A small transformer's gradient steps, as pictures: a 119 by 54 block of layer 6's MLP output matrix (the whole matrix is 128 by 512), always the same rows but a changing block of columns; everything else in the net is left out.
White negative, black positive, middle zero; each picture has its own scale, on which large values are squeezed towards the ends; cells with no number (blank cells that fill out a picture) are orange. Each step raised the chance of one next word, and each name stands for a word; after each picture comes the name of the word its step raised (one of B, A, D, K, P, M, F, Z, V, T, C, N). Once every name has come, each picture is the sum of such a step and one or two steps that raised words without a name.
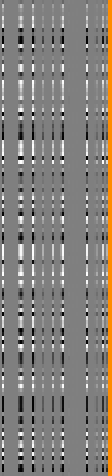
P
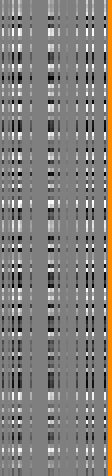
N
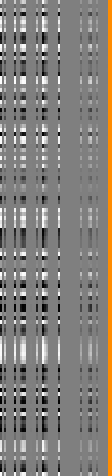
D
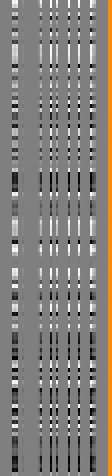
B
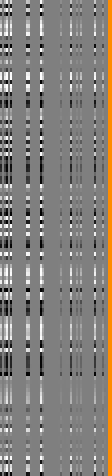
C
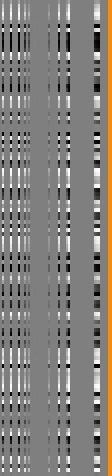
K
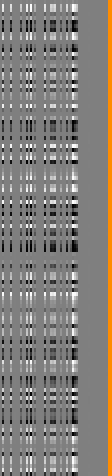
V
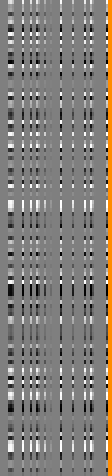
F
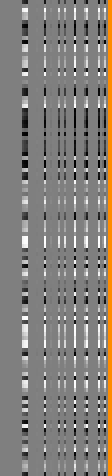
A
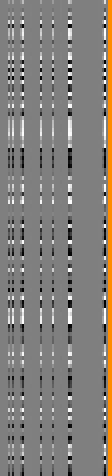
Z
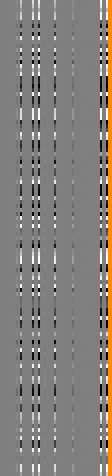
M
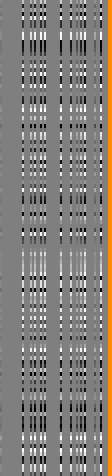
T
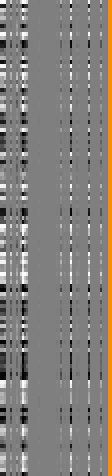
C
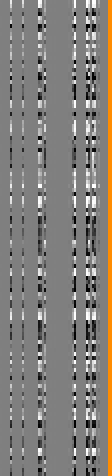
Z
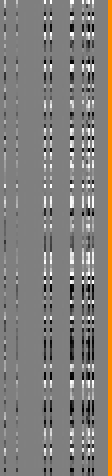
F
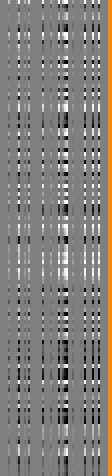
B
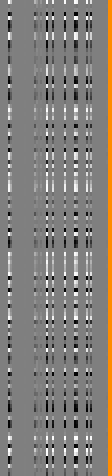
T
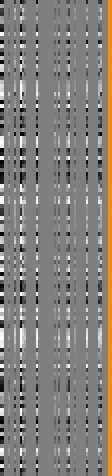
A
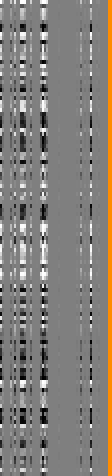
B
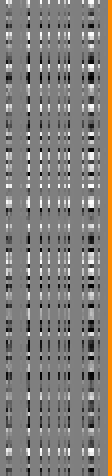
N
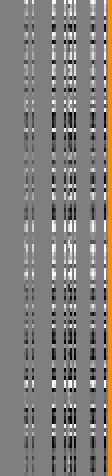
B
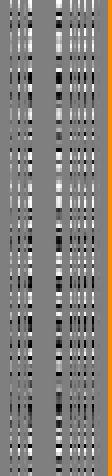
N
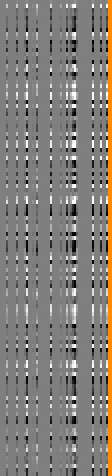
V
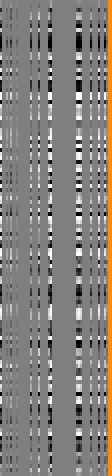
K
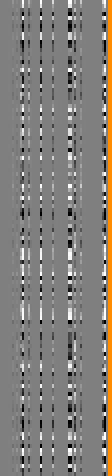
T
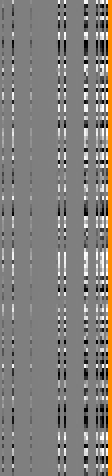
T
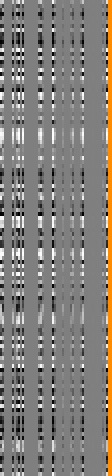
D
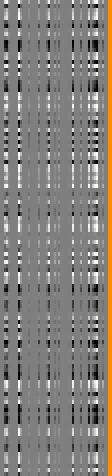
K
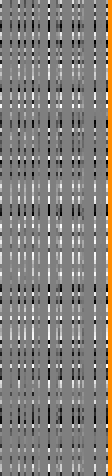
A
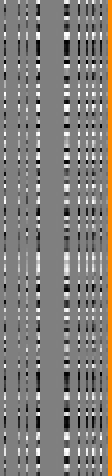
T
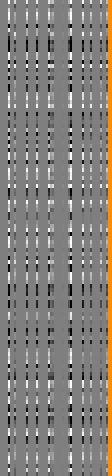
K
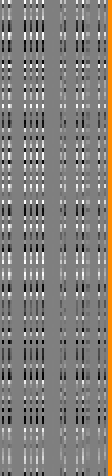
V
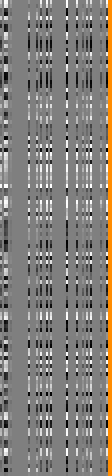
K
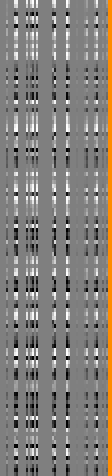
Z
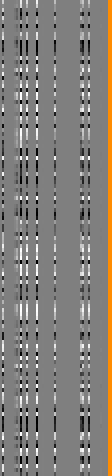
T
